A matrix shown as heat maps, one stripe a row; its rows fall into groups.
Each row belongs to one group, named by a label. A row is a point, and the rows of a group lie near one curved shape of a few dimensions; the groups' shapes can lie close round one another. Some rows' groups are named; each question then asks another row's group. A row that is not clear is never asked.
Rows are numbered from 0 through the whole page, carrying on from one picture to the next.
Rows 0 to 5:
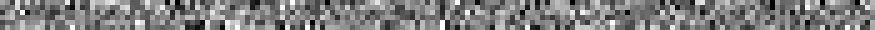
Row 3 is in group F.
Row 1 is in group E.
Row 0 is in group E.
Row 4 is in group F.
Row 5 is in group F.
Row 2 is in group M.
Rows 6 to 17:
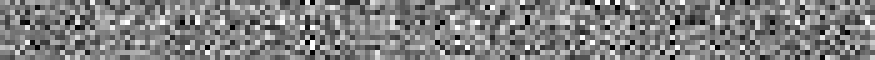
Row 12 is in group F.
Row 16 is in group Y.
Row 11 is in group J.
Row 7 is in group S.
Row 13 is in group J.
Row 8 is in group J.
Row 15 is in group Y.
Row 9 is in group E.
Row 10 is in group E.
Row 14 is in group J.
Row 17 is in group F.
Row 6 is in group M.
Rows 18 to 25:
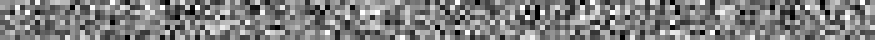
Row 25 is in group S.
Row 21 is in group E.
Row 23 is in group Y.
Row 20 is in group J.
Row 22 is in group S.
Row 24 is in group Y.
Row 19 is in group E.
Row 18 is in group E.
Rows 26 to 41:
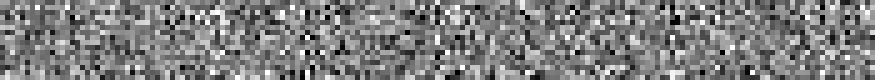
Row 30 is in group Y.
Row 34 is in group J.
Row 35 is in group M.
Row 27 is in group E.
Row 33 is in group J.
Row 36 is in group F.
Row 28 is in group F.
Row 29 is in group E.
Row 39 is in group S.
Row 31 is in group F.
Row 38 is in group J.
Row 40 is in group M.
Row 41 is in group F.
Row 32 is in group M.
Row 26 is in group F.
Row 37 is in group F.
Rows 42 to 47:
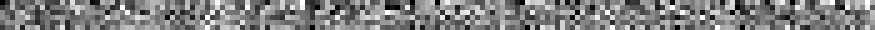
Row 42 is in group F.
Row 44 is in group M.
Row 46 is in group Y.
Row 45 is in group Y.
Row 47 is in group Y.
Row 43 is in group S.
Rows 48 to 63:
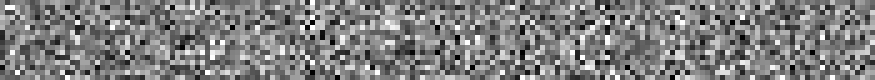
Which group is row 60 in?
J
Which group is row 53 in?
J
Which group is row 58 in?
F
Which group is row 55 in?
J
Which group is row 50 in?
M
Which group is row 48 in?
J
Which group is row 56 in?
M
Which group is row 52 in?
M
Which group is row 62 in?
Y
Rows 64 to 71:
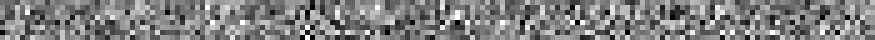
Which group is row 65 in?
Y
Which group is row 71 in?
M
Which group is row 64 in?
F
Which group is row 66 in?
J
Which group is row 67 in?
E
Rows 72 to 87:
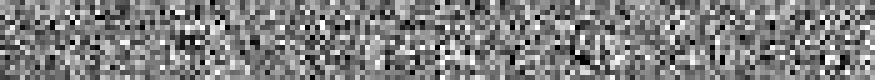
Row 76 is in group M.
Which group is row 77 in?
F
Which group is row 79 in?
J
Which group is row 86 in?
F
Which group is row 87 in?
S
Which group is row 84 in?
F
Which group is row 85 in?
S
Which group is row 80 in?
E
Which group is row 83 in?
F
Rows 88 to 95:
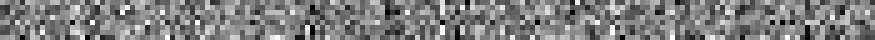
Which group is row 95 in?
Y
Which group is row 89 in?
S
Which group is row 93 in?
S
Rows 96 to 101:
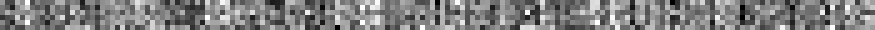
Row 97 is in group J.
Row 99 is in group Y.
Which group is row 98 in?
F
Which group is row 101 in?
S
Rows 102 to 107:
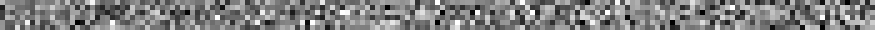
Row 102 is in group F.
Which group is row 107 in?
E
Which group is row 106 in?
J
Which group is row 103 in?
M
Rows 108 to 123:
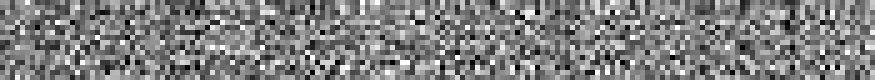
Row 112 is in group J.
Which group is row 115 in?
S
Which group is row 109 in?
J
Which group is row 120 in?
S
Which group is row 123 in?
E
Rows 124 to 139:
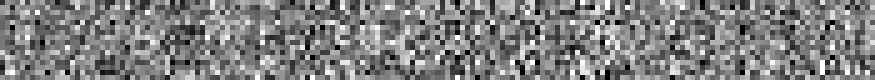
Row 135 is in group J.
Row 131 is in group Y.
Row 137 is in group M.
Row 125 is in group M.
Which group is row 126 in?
E
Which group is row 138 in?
F
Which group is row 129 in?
J
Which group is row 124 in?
M
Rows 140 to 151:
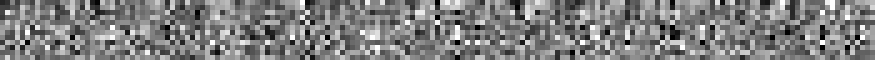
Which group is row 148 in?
M
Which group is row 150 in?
M
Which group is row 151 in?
J
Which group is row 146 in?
J
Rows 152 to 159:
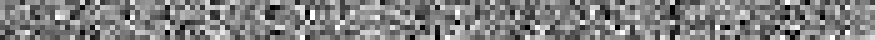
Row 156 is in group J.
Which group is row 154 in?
J
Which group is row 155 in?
J
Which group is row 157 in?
E
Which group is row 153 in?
Y
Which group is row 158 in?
Y
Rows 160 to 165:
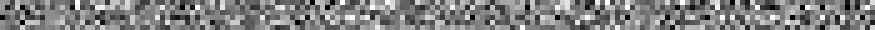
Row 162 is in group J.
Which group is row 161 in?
E
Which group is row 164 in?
Y
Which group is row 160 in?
M
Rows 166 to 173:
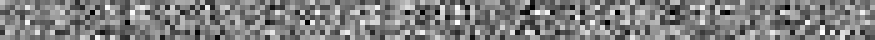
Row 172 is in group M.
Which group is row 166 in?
Y
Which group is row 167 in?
Y
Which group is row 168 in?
E
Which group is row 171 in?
F
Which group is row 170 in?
J
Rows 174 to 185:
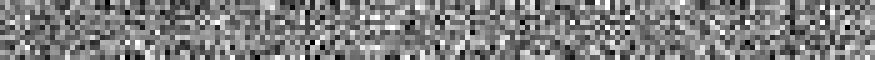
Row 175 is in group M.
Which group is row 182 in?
S
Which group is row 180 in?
M
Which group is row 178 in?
F
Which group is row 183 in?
J
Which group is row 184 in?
E
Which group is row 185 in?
S
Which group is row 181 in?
F
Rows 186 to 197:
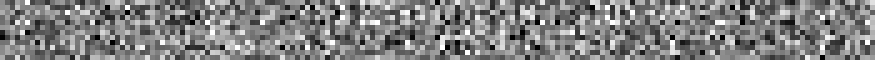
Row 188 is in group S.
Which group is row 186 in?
J
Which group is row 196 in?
Y
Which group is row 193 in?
F
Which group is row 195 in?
F
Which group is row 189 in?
M
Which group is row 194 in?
S
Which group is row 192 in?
M
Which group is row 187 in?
M
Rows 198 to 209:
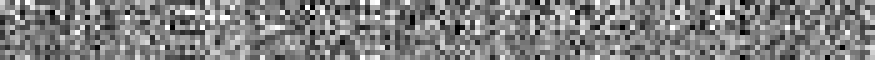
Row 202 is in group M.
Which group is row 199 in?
M
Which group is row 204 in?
J
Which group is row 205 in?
M
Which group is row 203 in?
Y
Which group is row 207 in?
S
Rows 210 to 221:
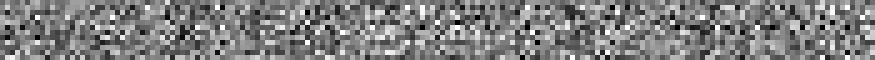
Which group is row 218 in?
M
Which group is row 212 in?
S
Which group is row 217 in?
S
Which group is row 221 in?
F
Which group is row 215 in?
E
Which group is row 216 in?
M
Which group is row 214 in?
J
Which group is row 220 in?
M
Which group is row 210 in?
J
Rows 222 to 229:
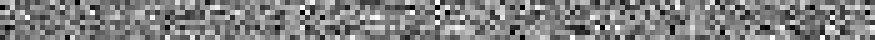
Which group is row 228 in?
F
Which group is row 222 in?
Y
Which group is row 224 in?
F
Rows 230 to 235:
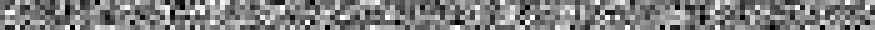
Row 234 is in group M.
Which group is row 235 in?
E
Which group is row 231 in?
E
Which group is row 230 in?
Y
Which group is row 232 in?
F
